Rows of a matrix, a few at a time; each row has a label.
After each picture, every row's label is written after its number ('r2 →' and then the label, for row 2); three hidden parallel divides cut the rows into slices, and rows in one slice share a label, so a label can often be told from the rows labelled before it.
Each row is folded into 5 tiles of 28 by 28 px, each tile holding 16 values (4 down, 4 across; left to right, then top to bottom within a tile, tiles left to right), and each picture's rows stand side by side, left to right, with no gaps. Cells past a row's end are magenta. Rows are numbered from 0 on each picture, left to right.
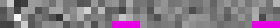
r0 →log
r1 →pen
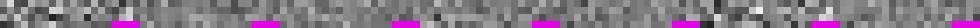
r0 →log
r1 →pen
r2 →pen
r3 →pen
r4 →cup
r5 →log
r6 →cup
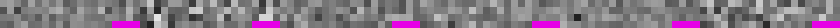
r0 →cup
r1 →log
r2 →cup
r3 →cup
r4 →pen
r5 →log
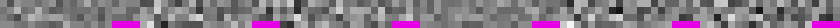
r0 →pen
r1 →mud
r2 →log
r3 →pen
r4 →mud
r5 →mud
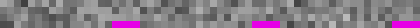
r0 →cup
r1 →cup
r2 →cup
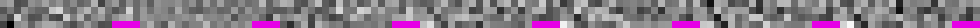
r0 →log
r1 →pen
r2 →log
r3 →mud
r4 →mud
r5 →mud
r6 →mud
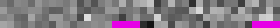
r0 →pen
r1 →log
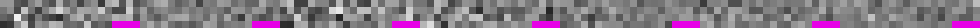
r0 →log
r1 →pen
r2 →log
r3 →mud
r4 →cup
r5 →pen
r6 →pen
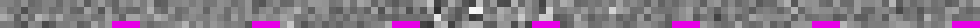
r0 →pen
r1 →cup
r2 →pen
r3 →log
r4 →cup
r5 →pen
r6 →pen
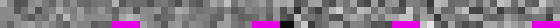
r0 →cup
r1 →pen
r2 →log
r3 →mud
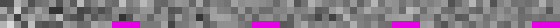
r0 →mud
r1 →cup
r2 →cup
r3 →pen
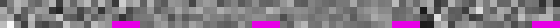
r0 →mud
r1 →cup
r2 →cup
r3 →log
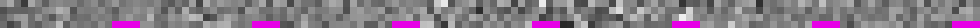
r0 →cup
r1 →pen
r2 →cup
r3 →mud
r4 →log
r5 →pen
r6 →cup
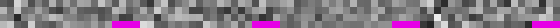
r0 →mud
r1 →mud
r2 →cup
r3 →log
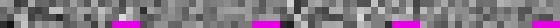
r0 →log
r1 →cup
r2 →log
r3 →pen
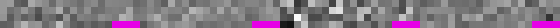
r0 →cup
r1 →cup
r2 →log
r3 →pen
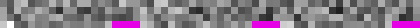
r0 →mud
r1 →mud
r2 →mud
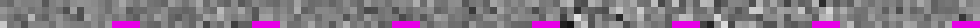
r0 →pen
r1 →cup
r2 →pen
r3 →cup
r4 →log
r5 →log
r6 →pen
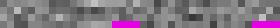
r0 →pen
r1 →cup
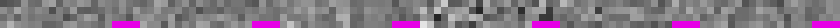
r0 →pen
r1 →pen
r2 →pen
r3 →mud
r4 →cup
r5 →cup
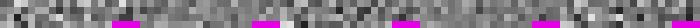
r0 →mud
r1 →cup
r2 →mud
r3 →pen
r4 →mud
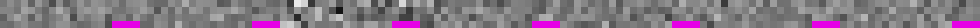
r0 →cup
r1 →cup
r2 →mud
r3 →cup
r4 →pen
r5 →cup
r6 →cup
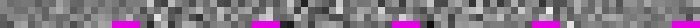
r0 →cup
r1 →log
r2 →log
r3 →log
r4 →pen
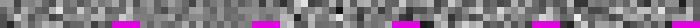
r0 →log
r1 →cup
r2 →mud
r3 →log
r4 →log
